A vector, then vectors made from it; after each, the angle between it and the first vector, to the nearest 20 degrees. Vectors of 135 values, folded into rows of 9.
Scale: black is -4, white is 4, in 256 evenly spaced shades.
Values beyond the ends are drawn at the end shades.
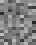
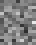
140 degrees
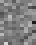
40 degrees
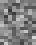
60 degrees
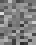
120 degrees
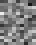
140 degrees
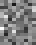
100 degrees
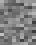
40 degrees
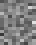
160 degrees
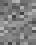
60 degrees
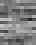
80 degrees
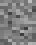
100 degrees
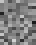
20 degrees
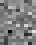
80 degrees
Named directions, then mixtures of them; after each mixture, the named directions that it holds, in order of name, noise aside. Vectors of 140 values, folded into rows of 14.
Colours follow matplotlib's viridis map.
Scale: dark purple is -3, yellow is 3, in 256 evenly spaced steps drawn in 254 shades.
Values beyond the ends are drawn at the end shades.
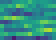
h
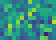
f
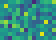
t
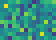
t.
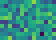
t.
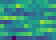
h.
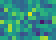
f, h.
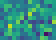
f.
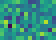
f, t.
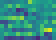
f, h.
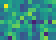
f, t.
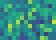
f.
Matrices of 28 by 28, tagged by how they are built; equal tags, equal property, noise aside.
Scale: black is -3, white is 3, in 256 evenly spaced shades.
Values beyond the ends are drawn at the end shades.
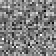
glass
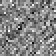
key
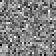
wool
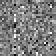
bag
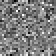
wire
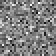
wool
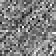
key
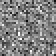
glass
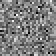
wool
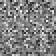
glass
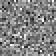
wool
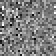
bag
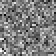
wool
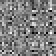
wire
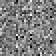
bag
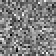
wool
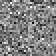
wool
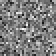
wool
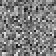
wire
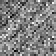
key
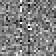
bag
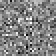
wire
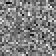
wool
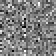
bag
